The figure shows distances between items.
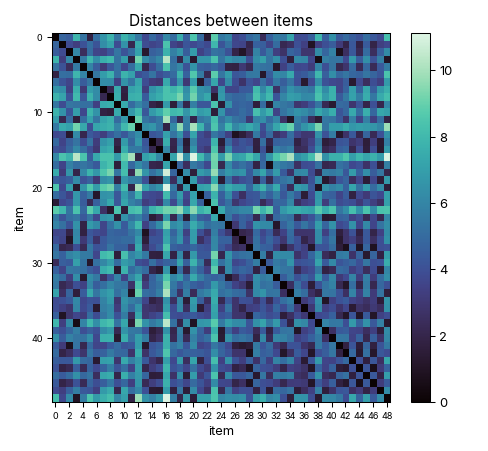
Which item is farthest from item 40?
23
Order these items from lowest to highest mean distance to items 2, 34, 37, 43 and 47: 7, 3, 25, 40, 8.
40, 3, 25, 7, 8
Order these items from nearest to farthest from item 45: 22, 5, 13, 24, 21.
24, 21, 22, 13, 5
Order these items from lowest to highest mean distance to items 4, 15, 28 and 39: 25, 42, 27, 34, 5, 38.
42, 27, 25, 34, 5, 38
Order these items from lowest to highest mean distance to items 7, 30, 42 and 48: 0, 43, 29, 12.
0, 43, 29, 12
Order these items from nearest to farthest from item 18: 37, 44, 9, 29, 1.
1, 37, 44, 9, 29
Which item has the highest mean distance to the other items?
16
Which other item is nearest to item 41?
2
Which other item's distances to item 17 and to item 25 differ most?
31
